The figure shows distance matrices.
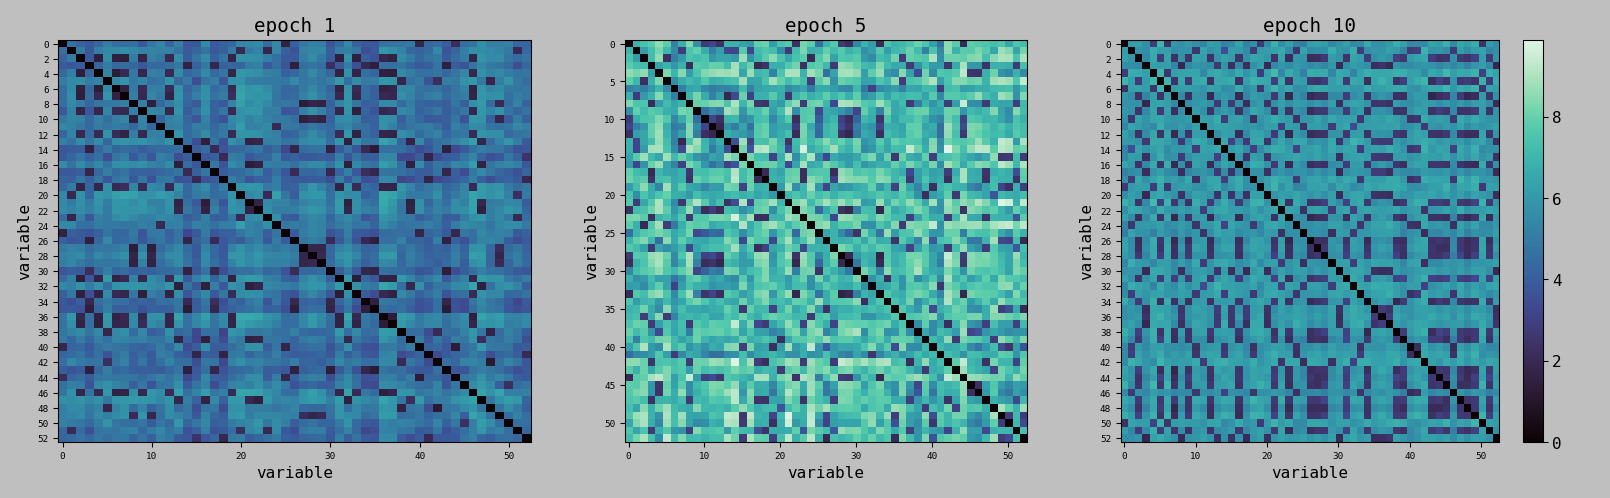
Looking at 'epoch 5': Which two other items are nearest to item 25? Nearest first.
30, 9
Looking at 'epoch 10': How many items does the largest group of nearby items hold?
22
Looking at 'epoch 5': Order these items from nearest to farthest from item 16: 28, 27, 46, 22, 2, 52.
2, 22, 28, 27, 46, 52
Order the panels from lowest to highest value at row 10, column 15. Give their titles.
epoch 1, epoch 5, epoch 10
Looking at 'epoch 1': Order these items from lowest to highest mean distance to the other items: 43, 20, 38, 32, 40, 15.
43, 15, 40, 38, 32, 20
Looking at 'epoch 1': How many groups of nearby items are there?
10
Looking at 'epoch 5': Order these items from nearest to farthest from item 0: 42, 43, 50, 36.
50, 36, 43, 42
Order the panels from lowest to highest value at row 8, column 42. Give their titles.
epoch 5, epoch 1, epoch 10
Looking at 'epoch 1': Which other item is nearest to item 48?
42
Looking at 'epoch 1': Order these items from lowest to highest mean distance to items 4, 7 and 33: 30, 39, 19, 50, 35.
19, 35, 30, 50, 39
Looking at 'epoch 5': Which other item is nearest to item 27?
17
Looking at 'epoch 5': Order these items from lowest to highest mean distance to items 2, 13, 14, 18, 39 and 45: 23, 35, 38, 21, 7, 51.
7, 21, 51, 38, 23, 35
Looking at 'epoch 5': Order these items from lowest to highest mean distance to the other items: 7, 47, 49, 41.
41, 47, 7, 49
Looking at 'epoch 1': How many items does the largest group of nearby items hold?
12
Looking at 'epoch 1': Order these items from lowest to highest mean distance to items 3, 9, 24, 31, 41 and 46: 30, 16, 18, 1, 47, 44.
30, 18, 44, 1, 16, 47
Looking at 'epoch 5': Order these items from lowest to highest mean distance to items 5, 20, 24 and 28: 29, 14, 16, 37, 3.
29, 16, 14, 3, 37
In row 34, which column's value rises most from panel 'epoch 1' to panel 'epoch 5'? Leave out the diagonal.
30
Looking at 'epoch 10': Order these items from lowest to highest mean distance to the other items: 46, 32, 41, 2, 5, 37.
2, 5, 46, 37, 41, 32
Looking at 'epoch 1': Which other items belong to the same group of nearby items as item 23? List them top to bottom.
1, 20, 51
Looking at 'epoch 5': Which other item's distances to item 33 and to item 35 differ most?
44
